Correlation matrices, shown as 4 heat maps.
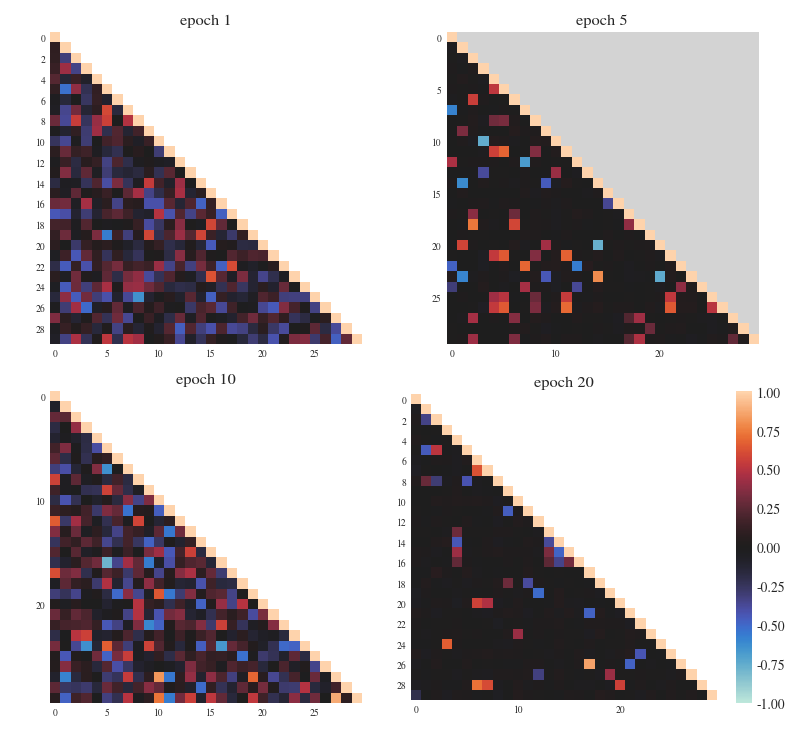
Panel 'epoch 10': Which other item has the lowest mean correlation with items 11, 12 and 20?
19
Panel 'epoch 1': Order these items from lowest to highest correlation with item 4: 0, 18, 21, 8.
18, 21, 0, 8
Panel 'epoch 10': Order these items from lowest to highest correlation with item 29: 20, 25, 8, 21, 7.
21, 8, 20, 25, 7
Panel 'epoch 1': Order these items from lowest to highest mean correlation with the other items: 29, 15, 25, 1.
25, 1, 29, 15
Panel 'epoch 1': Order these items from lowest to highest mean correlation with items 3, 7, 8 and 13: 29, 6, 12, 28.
6, 12, 28, 29
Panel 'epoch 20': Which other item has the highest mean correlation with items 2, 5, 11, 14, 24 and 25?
3
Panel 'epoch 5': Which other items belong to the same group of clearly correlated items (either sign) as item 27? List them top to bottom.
2, 6, 17, 18, 29
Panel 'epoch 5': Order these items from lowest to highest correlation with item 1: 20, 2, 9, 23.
23, 2, 9, 20
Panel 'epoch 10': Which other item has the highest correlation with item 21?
8
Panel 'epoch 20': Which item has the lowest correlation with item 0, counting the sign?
29
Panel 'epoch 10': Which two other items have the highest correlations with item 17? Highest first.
0, 13
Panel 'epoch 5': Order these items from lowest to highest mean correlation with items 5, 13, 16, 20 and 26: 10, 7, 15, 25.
15, 7, 10, 25
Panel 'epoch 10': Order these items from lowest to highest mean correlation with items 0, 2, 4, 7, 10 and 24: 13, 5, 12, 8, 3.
3, 5, 8, 12, 13
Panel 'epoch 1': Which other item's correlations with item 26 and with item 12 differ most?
21
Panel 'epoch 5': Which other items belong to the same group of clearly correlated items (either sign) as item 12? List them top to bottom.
0, 7, 22, 24
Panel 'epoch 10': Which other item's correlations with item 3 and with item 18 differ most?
24
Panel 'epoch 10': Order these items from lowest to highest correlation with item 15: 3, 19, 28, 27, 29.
3, 28, 19, 27, 29
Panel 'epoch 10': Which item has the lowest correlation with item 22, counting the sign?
9
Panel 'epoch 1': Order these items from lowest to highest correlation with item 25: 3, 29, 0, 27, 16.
29, 0, 27, 16, 3
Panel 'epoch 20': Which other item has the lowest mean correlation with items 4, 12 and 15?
14
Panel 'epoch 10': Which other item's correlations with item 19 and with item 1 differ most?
27
